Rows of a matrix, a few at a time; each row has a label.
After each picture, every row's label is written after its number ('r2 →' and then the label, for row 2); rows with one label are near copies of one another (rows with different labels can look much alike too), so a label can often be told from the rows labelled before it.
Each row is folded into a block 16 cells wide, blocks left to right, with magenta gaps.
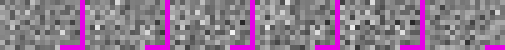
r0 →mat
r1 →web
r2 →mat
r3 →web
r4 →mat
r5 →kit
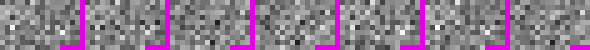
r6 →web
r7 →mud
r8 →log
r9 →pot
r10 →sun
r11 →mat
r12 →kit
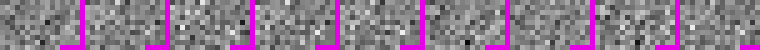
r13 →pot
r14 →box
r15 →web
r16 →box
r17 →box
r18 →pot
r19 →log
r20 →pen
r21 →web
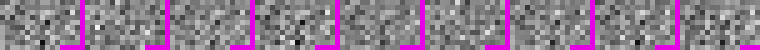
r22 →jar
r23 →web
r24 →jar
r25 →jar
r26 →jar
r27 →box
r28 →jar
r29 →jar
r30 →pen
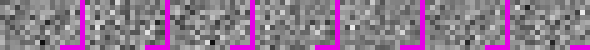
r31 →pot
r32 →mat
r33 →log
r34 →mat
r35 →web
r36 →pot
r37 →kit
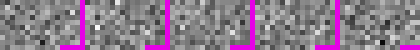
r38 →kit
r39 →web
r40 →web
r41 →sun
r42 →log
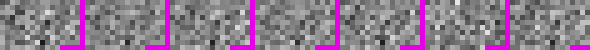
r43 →jar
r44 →log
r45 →pen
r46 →log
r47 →pot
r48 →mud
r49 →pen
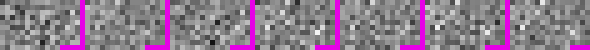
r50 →pen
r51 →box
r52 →pot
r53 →box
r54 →sun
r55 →web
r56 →web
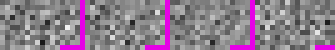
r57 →pen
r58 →kit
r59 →pot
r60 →mat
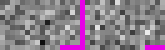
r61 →jar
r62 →sun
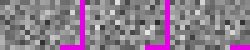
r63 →jar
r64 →box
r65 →mat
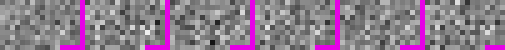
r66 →mud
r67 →mud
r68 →jar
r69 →mat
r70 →pen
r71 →box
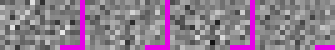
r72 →box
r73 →jar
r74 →jar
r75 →kit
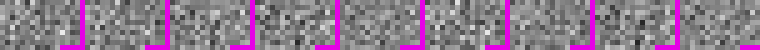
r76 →sun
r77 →box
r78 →pen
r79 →pen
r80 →kit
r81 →mud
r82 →mud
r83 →pen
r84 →kit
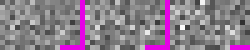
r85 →mat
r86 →mat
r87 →web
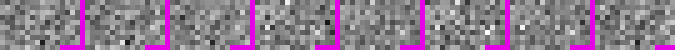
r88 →log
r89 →log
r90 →kit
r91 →web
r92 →web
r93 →box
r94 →web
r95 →pen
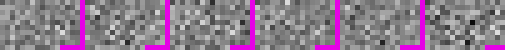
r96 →mud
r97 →kit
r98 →box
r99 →box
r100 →kit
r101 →jar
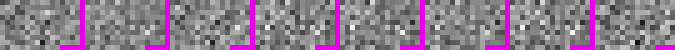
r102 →jar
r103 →box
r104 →pot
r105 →sun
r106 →web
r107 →web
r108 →sun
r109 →log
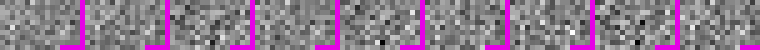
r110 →mat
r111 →sun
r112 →log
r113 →mat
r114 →pot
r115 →mud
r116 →mud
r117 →jar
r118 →sun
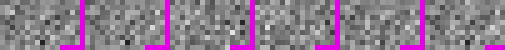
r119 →pot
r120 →pot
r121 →mud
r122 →web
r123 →pen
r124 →pot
